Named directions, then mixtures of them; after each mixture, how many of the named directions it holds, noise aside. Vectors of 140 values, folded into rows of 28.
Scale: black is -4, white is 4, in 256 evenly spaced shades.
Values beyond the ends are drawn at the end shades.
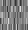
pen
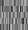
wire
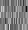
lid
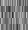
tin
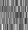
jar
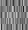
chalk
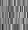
four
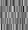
one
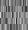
two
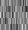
two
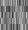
one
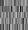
one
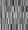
two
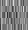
one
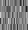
three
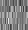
three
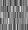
one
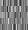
one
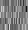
one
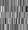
two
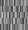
one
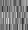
three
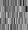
two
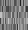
four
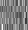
one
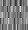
one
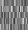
one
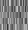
two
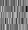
three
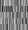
three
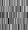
four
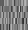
one
